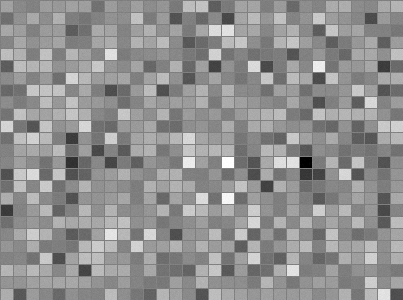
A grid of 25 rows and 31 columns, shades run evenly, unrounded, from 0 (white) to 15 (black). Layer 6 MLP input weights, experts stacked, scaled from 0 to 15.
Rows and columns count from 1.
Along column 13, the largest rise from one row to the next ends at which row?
8
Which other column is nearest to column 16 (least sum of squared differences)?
12
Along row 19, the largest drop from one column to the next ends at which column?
31
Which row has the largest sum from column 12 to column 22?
6
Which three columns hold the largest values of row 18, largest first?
1, 30, 5
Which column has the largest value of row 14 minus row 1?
24
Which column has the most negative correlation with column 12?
25
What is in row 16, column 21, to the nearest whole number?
11
